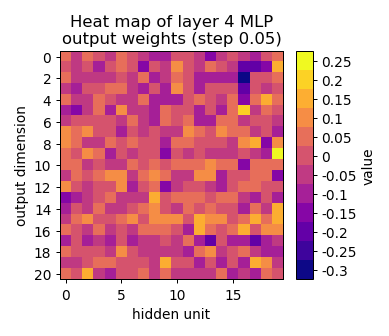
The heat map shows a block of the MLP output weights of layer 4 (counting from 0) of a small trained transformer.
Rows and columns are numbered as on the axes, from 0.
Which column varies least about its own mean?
3
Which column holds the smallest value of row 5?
1
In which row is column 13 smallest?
17
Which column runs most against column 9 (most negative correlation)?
0
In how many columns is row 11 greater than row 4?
10
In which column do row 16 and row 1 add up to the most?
19
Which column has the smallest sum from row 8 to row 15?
9
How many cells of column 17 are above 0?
8
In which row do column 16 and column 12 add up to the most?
16
